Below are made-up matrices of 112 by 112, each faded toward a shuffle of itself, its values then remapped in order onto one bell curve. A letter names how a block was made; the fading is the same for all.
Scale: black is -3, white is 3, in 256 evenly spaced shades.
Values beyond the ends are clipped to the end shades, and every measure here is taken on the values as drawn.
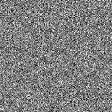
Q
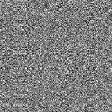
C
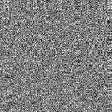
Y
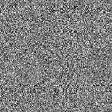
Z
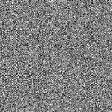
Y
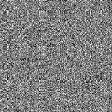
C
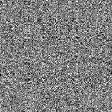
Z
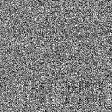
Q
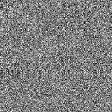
Y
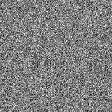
Q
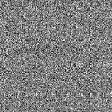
Y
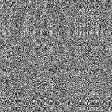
C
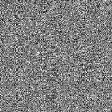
C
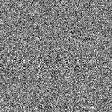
Z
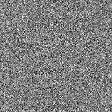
Q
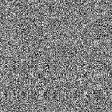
Y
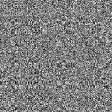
C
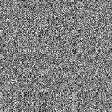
Y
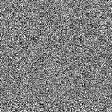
Y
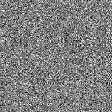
Y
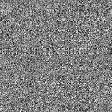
Z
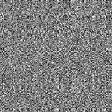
C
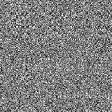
Z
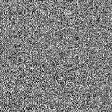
Y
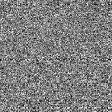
Z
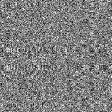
Y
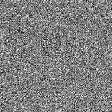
Q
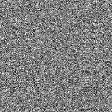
Y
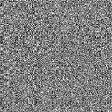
C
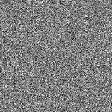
Q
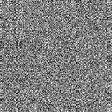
C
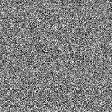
Z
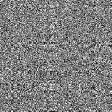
Y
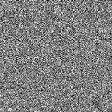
Y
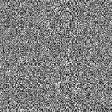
C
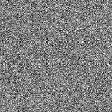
Y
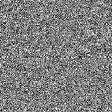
Q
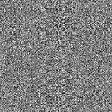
C
